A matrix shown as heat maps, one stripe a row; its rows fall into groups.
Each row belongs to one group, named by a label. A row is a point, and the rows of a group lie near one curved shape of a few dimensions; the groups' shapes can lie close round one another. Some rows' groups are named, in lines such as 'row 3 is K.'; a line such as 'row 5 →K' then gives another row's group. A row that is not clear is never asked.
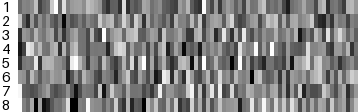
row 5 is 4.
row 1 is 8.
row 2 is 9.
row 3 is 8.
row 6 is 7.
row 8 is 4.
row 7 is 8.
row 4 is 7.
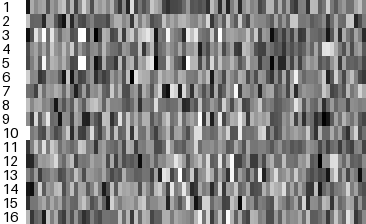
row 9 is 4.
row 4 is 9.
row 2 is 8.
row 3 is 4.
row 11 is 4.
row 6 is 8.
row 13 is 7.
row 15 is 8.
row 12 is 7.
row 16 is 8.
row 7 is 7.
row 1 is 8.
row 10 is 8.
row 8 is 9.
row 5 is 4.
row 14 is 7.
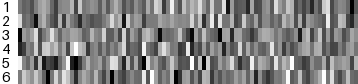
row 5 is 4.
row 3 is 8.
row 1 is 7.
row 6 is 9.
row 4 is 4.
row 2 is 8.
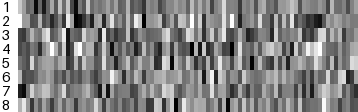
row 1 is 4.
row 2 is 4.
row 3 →7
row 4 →4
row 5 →7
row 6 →8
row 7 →7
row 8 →7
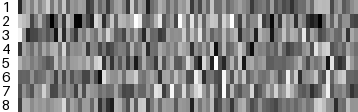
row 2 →4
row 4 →9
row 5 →8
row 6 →8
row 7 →7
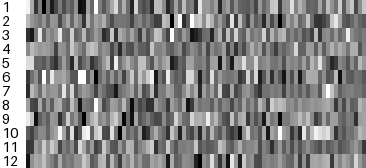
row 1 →4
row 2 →7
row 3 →7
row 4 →9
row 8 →4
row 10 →4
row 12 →8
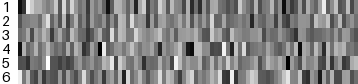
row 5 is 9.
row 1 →7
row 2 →9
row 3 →4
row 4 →8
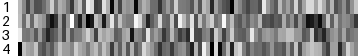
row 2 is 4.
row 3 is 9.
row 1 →4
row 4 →8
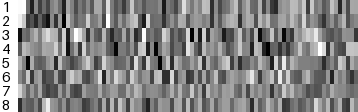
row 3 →4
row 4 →7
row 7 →4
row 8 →9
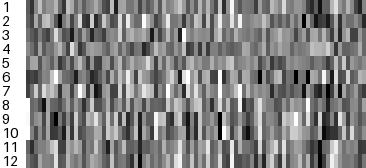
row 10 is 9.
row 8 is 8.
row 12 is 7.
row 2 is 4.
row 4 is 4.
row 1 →7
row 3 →9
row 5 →4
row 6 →9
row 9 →9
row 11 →7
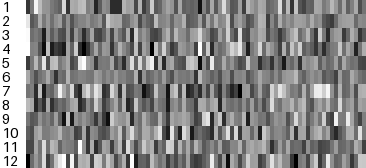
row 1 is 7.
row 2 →9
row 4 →4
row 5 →4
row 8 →4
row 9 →8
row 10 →7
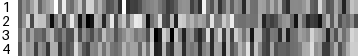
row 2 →4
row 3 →7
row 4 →7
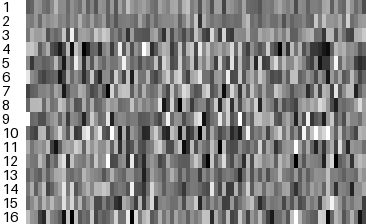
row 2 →9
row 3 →8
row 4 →4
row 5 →7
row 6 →8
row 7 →8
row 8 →7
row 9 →8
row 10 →4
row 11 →9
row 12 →8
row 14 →8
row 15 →9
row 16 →8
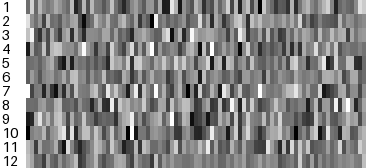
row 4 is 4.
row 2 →4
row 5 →8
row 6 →9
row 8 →8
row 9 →7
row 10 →8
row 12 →4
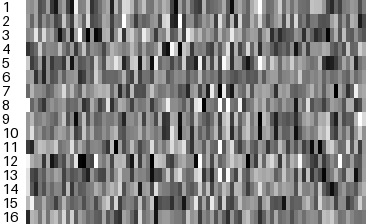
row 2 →7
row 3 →4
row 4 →7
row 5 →9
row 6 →4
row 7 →8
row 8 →8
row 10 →7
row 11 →7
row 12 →4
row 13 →8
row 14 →9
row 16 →9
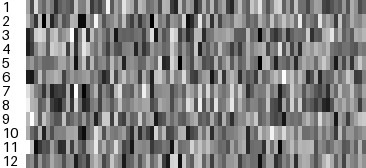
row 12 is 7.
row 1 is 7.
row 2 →4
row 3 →7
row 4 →4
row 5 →7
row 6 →7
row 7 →4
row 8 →4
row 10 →4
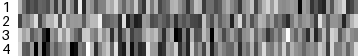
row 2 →8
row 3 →9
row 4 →4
